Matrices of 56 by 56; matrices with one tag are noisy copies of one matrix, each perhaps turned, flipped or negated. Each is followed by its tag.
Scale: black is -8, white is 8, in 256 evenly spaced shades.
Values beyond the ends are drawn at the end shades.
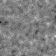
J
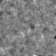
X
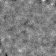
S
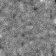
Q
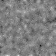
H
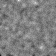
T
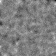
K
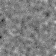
T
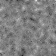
J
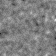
J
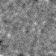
Q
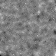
K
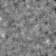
T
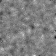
X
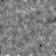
H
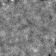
S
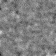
K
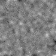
Q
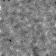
H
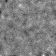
S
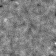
S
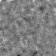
T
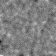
Q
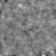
S
